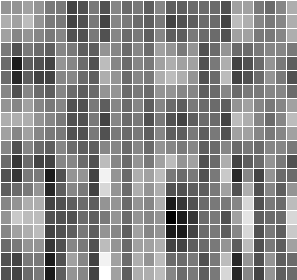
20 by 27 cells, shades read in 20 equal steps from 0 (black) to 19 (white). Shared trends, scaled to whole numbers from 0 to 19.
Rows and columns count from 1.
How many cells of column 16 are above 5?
15
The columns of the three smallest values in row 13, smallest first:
5, 22, 2
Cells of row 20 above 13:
3
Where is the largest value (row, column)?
20, 10
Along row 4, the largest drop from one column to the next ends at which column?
19
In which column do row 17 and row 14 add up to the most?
23
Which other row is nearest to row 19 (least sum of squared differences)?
13
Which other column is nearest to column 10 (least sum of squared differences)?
21
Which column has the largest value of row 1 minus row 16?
16
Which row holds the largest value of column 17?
6
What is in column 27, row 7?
8
